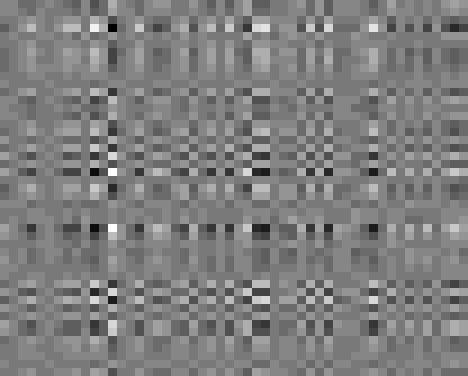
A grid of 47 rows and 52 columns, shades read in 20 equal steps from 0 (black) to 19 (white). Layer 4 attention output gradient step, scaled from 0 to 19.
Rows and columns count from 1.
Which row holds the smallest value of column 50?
4
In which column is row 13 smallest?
11
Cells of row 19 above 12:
6
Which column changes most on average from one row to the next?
13
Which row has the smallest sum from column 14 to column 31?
29
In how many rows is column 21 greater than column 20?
20
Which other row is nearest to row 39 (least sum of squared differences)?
18
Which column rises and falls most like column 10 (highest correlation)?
40
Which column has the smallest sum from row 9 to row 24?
51
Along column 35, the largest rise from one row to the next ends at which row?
38
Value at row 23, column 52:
8
